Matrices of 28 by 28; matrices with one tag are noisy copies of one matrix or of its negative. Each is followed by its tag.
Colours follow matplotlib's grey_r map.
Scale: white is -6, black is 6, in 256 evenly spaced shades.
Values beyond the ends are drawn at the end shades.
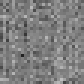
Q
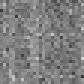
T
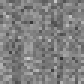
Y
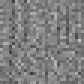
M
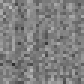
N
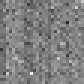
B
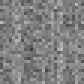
Y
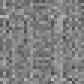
Q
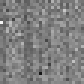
B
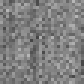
T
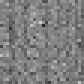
M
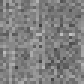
T
